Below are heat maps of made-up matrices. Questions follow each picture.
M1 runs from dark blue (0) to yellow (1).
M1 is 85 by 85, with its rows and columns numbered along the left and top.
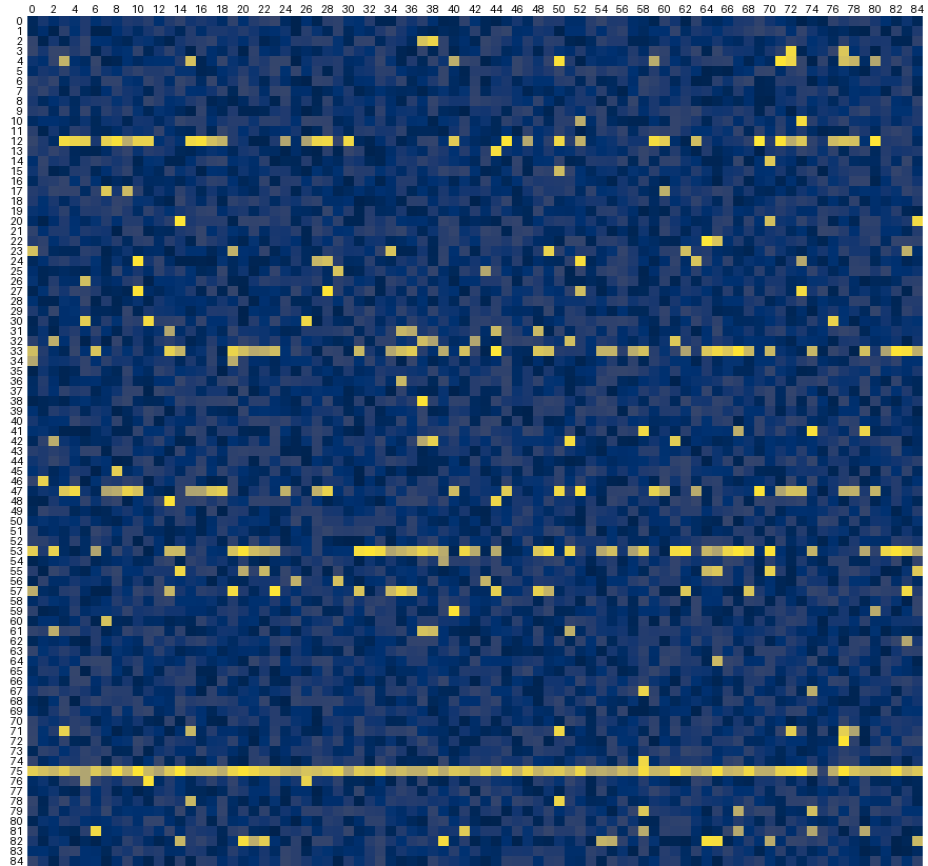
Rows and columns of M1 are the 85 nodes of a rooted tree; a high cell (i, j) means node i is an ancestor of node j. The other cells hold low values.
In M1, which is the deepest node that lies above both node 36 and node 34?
57
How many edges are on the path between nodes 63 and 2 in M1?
9
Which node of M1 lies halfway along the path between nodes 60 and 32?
12
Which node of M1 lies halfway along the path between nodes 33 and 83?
23
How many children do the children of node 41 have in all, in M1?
1
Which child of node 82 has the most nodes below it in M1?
55
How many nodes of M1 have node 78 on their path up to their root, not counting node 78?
2
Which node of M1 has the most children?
47
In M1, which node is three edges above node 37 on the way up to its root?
61
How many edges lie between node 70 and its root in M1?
7
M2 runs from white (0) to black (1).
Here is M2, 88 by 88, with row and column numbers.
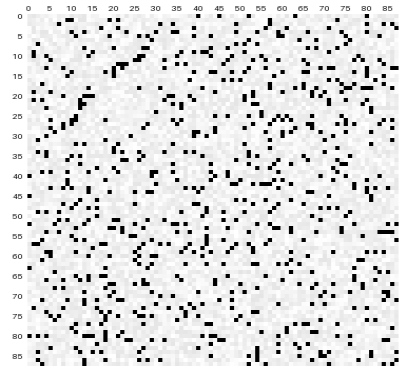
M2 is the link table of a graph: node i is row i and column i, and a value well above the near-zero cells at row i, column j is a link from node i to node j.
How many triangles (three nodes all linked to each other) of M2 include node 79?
2
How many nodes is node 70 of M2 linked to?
6
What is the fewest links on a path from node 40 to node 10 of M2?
3
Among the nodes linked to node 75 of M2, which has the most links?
node 18
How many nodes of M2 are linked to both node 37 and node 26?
4
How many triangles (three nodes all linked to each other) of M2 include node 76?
1
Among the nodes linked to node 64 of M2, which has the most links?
node 67
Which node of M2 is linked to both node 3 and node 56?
node 87
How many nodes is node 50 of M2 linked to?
4
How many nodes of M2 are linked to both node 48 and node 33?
1
